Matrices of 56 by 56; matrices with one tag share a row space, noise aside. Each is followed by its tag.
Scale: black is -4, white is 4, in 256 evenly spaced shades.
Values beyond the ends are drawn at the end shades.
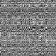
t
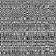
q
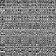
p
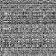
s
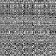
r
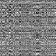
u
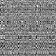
p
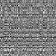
s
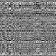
u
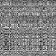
s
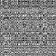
s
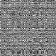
t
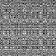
s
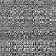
r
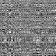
u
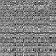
r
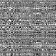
u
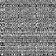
p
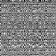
t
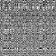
s
